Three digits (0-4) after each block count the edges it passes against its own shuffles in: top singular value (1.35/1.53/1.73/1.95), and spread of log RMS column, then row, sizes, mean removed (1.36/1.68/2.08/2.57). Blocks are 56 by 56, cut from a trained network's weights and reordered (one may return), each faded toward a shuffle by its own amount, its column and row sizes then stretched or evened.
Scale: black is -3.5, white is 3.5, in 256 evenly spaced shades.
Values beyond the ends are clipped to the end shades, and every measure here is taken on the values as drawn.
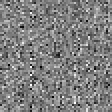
2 4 0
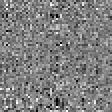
3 3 2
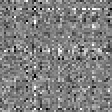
3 3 4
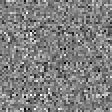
1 1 3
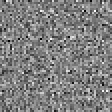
2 1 2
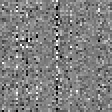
1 4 1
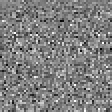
2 0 3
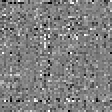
0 3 3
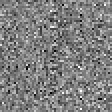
1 3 1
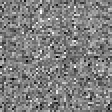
0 2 0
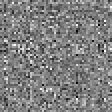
3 3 2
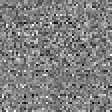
2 0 4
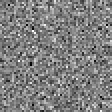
3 1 1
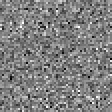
0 2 2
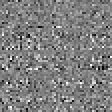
0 3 4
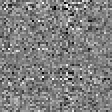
3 2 3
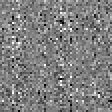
1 4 2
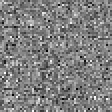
1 1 2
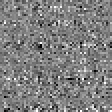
0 2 4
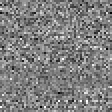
1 0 3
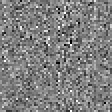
0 3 0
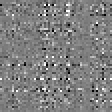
2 4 4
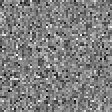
0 1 2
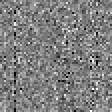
2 3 1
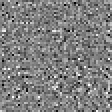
1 3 3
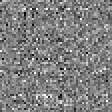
2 2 3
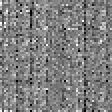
3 3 2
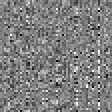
4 4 2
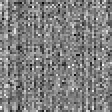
4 1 2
